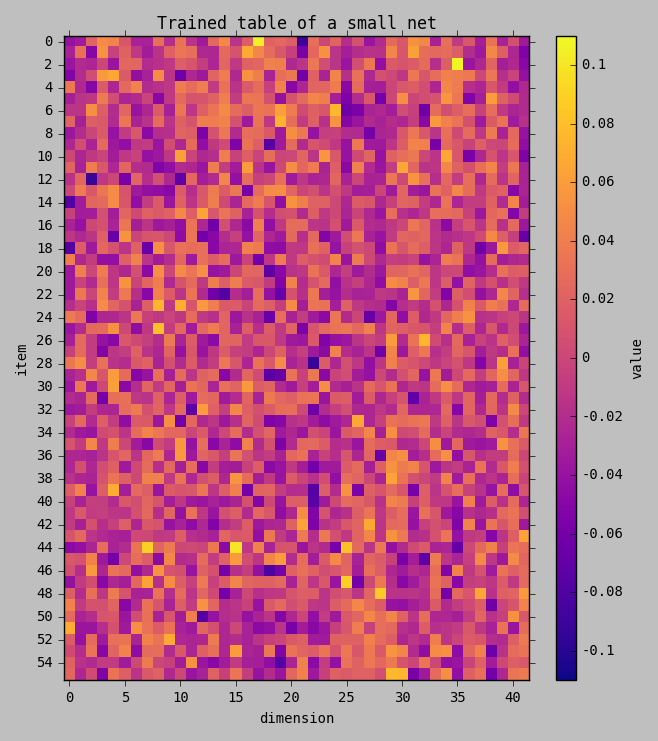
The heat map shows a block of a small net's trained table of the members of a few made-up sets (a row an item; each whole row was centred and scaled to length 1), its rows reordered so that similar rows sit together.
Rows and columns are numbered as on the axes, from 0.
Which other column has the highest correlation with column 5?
20
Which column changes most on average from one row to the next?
18
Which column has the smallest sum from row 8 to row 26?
28
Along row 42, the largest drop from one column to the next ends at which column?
22
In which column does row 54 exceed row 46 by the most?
11
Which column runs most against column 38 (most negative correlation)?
41
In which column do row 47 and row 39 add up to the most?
25
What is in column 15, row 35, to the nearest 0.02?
-0.04
